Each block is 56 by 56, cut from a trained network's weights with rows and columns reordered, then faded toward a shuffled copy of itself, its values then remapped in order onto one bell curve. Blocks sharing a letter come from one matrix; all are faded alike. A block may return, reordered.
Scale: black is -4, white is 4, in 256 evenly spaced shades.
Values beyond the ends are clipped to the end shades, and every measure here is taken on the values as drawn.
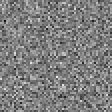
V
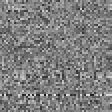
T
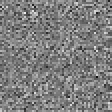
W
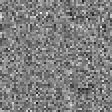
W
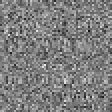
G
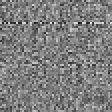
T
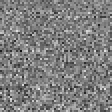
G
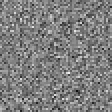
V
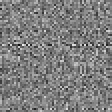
T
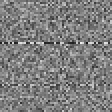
T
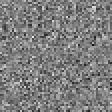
V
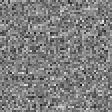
V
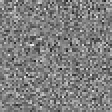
V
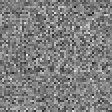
V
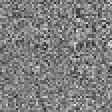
W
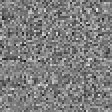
V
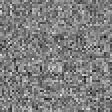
V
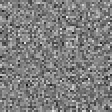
V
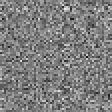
G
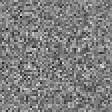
W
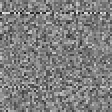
T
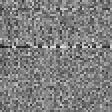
T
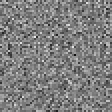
V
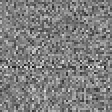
T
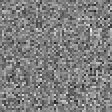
W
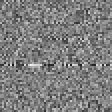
T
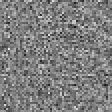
W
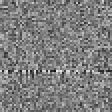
T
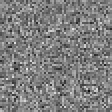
V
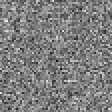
G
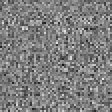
V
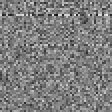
T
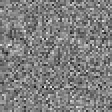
V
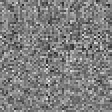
G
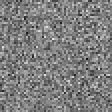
V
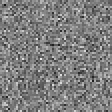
W
